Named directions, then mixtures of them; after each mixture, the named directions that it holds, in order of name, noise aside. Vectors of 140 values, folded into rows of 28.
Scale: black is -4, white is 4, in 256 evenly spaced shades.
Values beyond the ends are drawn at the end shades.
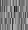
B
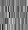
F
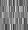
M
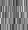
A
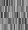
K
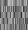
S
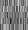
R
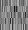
B, R.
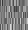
B, F.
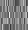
A, F, R.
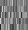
A, S.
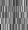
A.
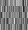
A, S.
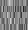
R, S.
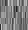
B, R, S.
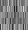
A, B, R.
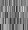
A, R.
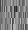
B.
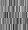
B, M, R.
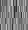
A, B, S.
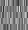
A, R.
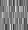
M.
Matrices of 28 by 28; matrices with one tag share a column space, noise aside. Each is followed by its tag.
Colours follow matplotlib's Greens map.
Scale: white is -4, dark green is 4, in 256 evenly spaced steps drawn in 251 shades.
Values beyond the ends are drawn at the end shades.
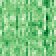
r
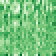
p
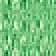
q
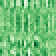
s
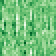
r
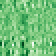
s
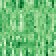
s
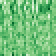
p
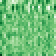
p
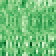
s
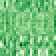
s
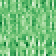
s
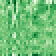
p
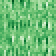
q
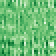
s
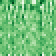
p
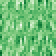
q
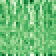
p
